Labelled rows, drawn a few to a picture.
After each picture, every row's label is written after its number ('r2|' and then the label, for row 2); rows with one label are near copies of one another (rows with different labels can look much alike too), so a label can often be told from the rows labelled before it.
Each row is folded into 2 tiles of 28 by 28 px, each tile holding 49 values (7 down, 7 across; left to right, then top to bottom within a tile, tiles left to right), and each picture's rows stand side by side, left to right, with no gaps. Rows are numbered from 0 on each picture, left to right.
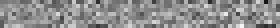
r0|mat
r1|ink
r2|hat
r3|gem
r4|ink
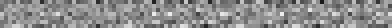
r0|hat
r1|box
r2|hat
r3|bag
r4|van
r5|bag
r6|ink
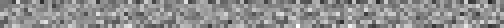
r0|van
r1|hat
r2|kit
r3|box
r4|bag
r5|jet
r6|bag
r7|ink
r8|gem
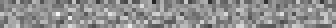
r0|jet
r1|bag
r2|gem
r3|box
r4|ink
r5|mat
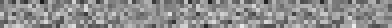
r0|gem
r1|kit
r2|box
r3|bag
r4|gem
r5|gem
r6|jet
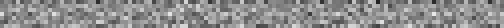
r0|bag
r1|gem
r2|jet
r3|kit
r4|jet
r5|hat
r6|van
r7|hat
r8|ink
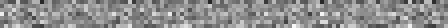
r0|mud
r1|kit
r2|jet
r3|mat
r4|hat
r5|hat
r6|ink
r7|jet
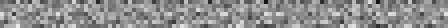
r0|jet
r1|kit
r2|gem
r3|bag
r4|ink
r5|bag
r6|ink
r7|bag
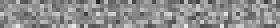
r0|kit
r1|hat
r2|bag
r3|jet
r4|mat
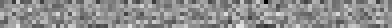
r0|jet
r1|ink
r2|gem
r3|gem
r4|ink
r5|kit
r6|mud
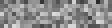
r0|ink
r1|kit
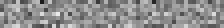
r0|hat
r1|mat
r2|ink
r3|gem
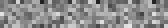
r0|box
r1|van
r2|hat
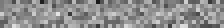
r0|van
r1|box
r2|van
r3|kit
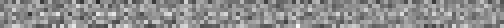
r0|hat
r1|ink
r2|bag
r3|ink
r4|mat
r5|jet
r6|mat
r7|mud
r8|mat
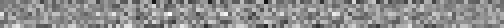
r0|mat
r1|hat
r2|ink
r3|bag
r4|mud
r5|bag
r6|box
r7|jet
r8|mat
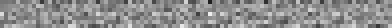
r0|mat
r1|hat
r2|jet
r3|hat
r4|gem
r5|bag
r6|jet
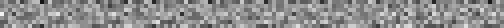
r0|box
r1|mat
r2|van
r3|box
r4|mud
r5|gem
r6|van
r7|ink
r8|gem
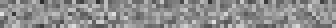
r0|box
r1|gem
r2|mat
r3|van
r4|kit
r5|kit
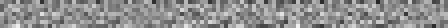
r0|hat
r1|gem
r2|van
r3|gem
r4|kit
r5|jet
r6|gem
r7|box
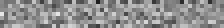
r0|mat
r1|mud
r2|gem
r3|van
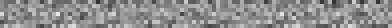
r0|mat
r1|mat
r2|bag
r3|gem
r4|gem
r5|mat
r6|kit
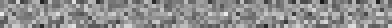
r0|box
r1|kit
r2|van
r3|ink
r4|box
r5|gem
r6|hat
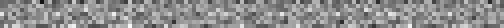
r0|mat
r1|kit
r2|jet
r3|bag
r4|jet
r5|jet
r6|bag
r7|jet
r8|mat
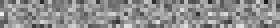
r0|mud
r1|hat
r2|van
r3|hat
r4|van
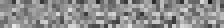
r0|van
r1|hat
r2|gem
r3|van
